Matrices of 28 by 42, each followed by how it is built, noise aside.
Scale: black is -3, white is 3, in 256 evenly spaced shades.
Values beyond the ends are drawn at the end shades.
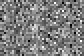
repeating rows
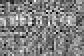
blocks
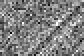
Hankel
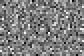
repeating columns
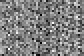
repeating rows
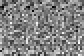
repeating columns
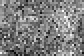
smooth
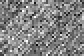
Hankel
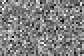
noise
